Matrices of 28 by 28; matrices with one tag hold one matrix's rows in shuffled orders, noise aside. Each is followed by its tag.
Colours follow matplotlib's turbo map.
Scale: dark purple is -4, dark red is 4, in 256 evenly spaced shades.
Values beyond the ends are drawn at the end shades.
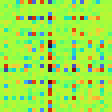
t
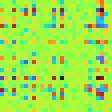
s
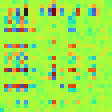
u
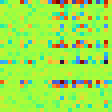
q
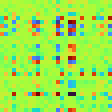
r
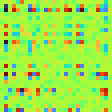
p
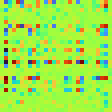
p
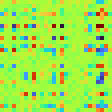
s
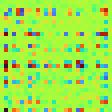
p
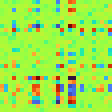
r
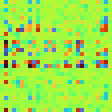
p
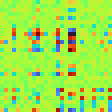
r
